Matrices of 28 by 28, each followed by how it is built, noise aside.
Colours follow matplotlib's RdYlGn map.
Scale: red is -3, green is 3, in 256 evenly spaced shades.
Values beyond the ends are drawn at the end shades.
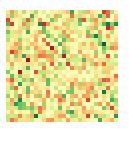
Toeplitz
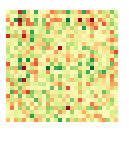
low rank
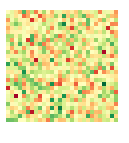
Toeplitz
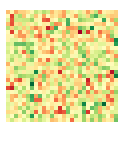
blocks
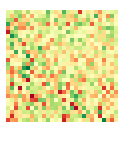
lower triangular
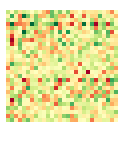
low rank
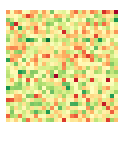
blocks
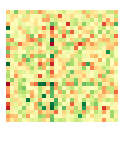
low rank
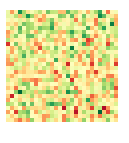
blocks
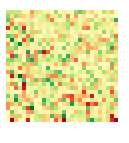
lower triangular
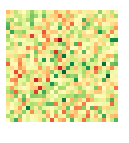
Hankel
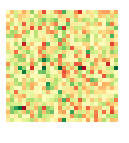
low rank
